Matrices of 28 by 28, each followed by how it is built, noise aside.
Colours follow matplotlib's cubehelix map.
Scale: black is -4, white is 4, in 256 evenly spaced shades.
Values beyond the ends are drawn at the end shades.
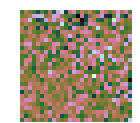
upper triangular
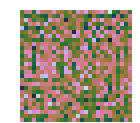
blocks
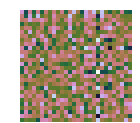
low rank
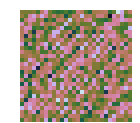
Hankel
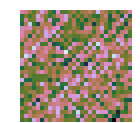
Hankel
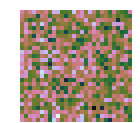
blocks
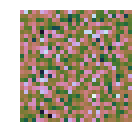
repeating rows
